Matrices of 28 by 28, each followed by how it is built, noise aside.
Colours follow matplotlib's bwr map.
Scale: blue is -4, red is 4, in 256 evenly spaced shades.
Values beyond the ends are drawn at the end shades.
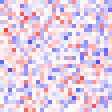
noise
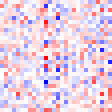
uneven columns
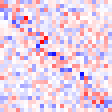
banded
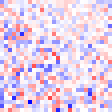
lower triangular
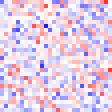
Toeplitz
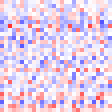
repeating columns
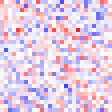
Toeplitz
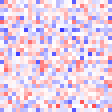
repeating columns
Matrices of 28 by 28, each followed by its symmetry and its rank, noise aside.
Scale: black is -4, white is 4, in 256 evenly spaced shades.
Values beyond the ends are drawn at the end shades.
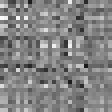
no symmetry, rank four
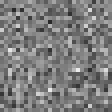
no symmetry, rank six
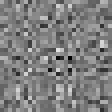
no symmetry, rank four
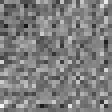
symmetric, rank four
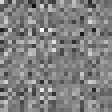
no symmetry, rank three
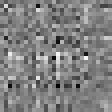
no symmetry, rank four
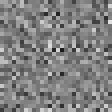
no symmetry, rank six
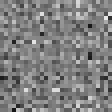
antisymmetric, rank six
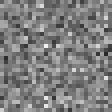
no symmetry, rank six
